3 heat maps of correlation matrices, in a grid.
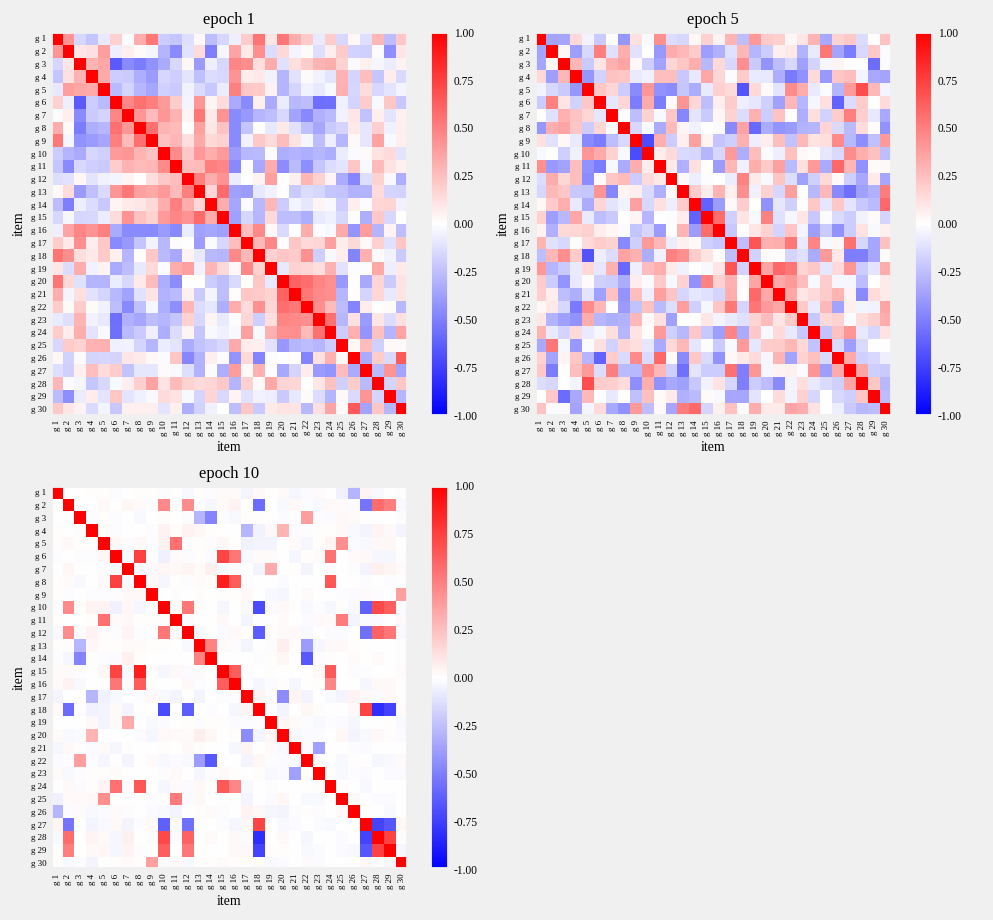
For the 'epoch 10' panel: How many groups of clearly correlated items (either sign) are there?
9
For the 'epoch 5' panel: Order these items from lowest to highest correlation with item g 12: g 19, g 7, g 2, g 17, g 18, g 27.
g 27, g 17, g 19, g 7, g 2, g 18
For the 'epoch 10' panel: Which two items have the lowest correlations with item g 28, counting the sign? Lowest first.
g 18, g 27
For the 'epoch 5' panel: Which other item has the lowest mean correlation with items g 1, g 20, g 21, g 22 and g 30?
g 8
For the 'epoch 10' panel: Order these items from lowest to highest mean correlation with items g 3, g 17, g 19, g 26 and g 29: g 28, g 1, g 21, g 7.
g 1, g 21, g 7, g 28
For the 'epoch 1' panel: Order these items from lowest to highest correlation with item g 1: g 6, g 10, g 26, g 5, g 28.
g 10, g 5, g 26, g 6, g 28
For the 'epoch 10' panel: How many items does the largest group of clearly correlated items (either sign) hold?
7
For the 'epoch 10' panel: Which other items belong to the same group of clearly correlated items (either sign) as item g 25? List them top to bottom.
g 5, g 11
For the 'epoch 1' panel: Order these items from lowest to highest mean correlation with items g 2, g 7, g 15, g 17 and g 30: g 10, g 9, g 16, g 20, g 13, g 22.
g 22, g 16, g 20, g 10, g 9, g 13
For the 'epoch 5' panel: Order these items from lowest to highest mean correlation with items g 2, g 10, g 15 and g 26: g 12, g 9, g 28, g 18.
g 9, g 28, g 18, g 12
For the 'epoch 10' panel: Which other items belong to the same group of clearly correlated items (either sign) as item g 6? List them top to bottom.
g 8, g 15, g 16, g 24
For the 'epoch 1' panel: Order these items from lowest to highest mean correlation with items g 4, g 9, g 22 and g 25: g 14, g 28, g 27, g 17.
g 14, g 28, g 17, g 27
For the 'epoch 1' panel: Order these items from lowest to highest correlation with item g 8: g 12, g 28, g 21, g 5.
g 5, g 21, g 12, g 28
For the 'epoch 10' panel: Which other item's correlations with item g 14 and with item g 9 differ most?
g 22
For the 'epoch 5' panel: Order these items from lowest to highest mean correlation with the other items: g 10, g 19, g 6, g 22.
g 6, g 10, g 22, g 19
